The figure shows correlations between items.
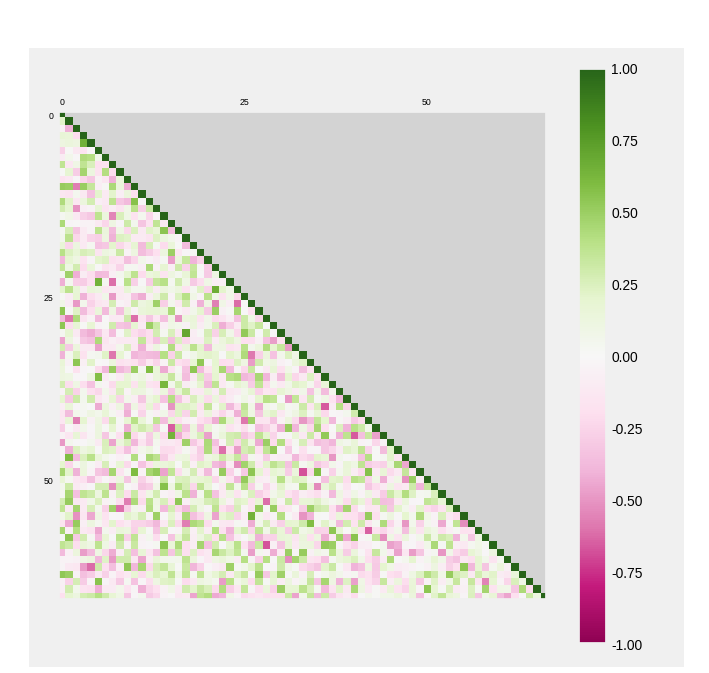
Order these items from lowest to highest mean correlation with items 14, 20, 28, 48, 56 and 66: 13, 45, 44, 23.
13, 44, 23, 45
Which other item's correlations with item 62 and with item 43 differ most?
9
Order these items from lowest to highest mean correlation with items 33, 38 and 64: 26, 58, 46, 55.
26, 55, 46, 58
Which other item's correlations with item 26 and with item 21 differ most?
24
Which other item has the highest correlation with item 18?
35
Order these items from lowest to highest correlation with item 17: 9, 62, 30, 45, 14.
14, 9, 62, 45, 30
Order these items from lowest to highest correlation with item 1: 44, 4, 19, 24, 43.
44, 43, 4, 19, 24
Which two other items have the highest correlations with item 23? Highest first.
5, 62
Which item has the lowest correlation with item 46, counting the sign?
22
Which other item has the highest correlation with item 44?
15
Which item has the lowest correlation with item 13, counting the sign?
2
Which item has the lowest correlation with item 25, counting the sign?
42
